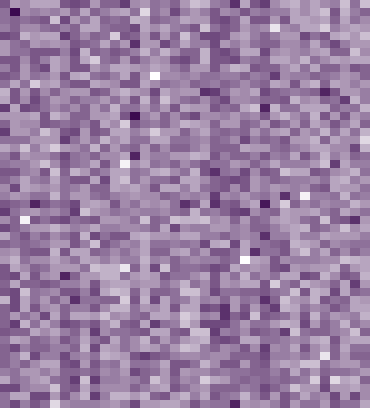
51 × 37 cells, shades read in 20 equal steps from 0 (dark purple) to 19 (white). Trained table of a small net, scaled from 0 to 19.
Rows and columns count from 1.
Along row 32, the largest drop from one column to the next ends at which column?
26
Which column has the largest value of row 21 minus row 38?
33
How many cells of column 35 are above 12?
8
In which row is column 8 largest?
22
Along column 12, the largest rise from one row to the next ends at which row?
5
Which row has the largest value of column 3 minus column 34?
28
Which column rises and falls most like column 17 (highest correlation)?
36
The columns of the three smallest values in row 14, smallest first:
27, 1, 3
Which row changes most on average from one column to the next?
38
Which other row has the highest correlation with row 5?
41
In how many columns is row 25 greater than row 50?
16
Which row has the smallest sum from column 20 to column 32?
12
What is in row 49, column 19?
8
